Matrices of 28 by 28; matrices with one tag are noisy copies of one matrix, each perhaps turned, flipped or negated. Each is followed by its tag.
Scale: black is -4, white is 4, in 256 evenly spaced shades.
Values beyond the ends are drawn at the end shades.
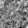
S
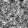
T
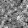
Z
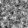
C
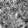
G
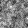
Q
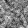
Z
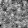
C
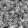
T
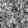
Q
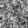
Q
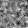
C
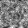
T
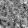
S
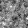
Q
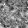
G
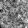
G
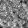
S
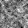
Z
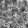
C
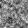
Z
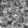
C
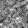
Z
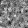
C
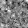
S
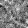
Z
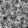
C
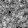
Q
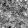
Q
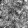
G
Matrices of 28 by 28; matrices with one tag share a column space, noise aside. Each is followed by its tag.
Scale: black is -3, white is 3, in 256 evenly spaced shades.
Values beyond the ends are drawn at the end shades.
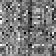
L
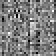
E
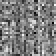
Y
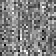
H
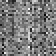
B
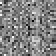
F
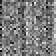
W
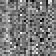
B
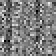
F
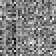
W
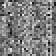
F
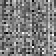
B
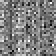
F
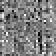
E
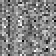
F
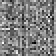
W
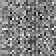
W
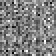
F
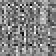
L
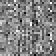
Y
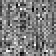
H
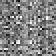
W
